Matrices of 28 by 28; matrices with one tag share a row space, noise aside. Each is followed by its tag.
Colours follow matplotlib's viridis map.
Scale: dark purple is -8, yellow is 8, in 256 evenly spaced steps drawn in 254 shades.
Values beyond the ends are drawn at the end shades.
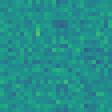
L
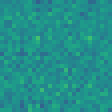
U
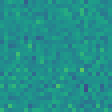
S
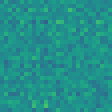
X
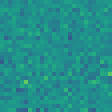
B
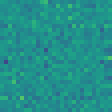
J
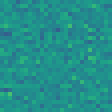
B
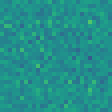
U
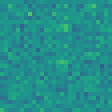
L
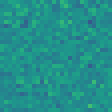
B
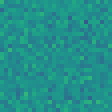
S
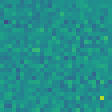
U
